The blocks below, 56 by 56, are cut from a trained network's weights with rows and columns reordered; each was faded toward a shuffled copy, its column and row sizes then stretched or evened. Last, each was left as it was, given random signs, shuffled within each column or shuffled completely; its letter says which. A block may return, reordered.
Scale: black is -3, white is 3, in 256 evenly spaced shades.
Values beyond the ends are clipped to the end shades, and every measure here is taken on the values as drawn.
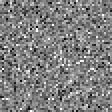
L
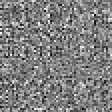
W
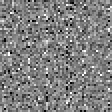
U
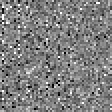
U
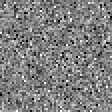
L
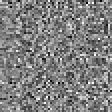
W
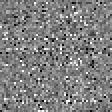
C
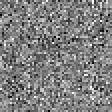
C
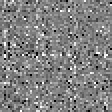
C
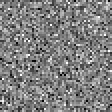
L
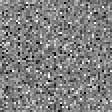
U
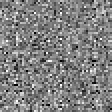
C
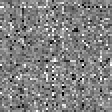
C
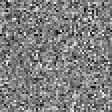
C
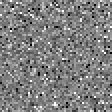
L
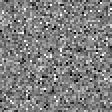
L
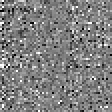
C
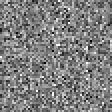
U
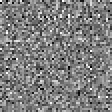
C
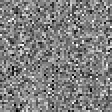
U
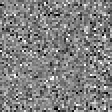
C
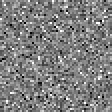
L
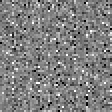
U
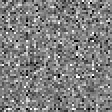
C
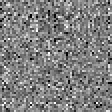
W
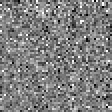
C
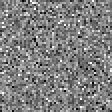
L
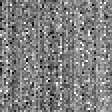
U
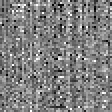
W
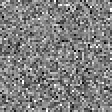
L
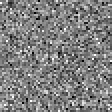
L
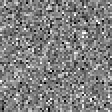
U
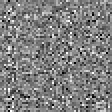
W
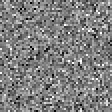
L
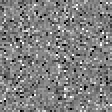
U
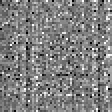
W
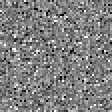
L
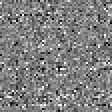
C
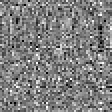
W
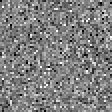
L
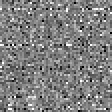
C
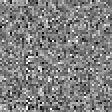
W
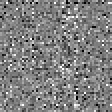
C
